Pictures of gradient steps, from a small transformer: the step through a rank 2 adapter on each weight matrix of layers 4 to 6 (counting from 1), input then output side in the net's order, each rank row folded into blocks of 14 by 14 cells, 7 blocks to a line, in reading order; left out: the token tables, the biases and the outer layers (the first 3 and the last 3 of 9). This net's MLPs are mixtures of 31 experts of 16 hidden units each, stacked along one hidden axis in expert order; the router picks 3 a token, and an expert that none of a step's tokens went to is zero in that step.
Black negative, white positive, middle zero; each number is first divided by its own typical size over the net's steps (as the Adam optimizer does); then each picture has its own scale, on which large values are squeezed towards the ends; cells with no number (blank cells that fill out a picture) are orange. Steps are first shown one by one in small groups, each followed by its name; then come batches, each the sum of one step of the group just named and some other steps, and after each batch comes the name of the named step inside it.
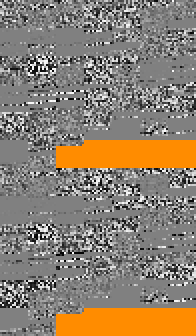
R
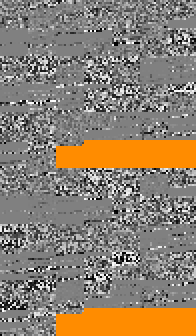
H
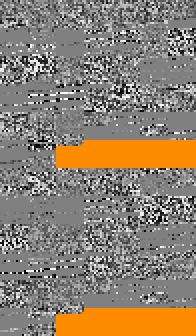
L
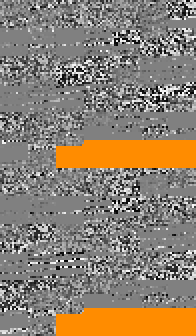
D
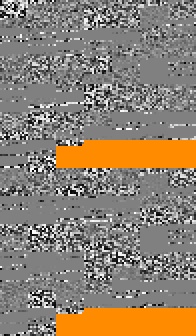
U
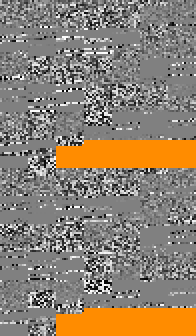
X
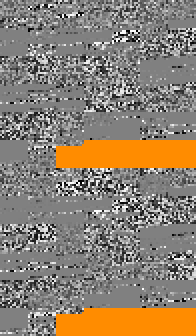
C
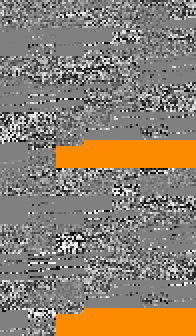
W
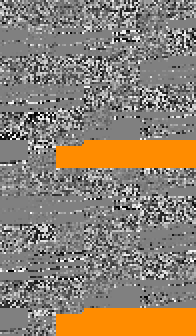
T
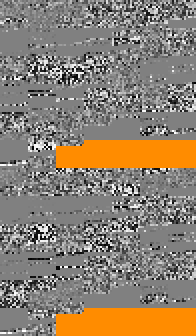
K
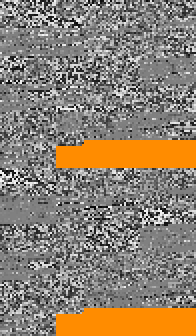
D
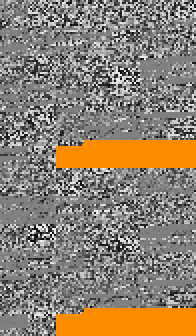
C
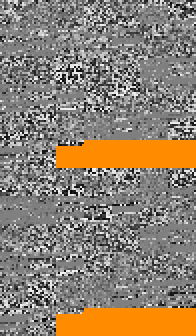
U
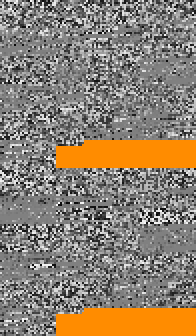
U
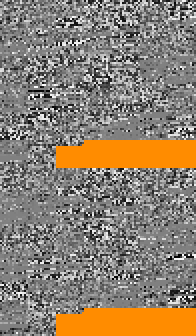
L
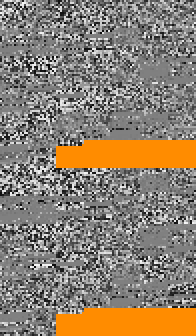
R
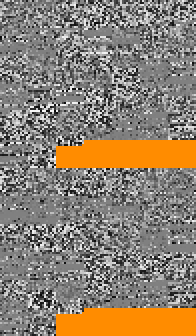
X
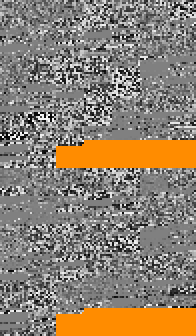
T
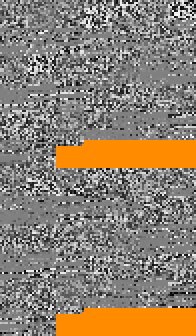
L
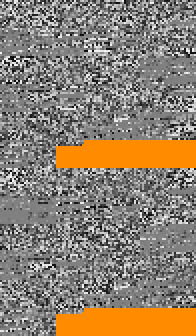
L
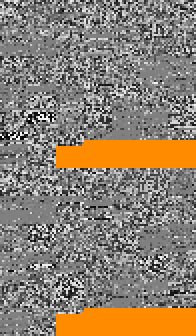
T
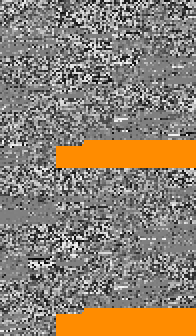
W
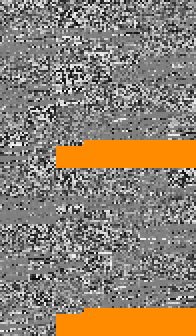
X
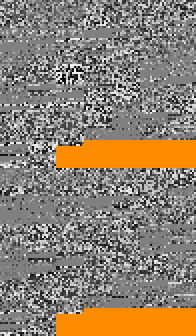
K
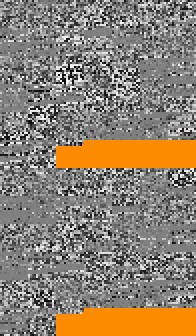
X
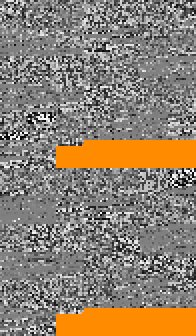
U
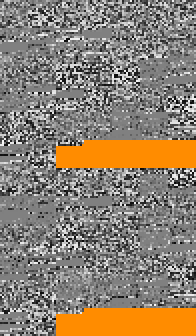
W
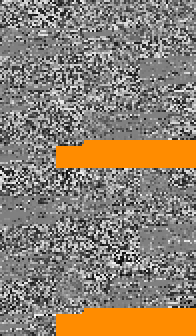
H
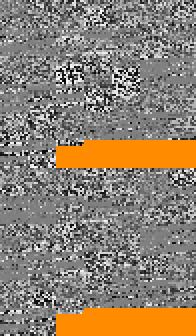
X
